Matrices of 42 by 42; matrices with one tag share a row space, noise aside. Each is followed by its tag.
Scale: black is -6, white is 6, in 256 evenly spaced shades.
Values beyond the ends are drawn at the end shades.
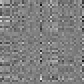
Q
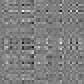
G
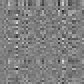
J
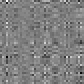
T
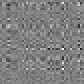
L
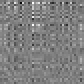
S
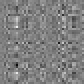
J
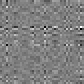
T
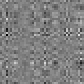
T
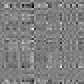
G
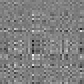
S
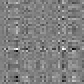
J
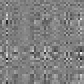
T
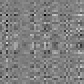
T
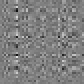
J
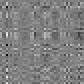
T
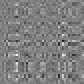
J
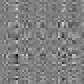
J
